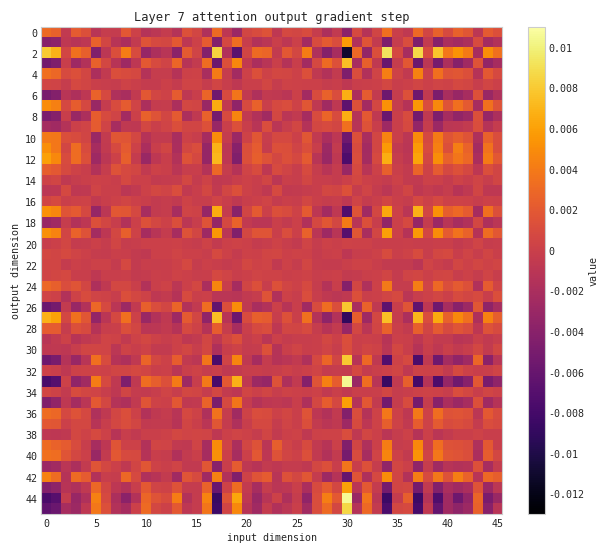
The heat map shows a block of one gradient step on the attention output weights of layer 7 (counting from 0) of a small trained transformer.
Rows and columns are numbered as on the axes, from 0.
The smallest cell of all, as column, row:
30, 2
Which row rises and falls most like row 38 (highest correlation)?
9
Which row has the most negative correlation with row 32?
15
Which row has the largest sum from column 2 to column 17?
11
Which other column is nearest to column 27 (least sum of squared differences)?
6
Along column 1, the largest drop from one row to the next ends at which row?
3
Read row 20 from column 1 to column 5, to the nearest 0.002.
0 0 0 0 0
